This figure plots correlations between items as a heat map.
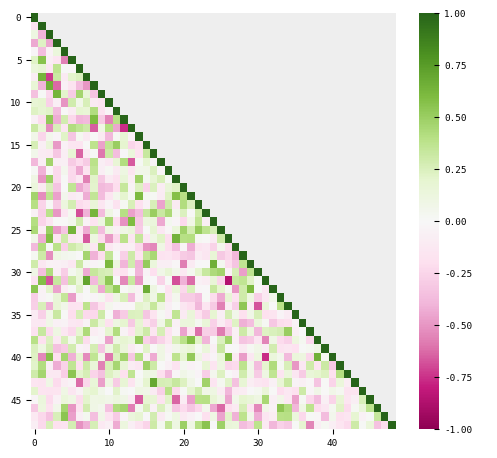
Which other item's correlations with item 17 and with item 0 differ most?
13
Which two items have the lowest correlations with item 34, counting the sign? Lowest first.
30, 25
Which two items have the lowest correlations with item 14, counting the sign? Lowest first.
45, 31
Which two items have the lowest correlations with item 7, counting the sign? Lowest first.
2, 26
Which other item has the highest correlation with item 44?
18
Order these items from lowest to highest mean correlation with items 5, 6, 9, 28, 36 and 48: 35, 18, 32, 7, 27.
32, 18, 35, 7, 27
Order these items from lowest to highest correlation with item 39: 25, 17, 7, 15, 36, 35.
35, 7, 36, 17, 15, 25
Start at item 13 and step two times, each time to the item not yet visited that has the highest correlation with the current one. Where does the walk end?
29
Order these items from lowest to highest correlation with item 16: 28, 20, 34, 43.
20, 34, 28, 43
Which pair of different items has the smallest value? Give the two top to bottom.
26, 31
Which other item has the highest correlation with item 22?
25
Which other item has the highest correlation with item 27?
9
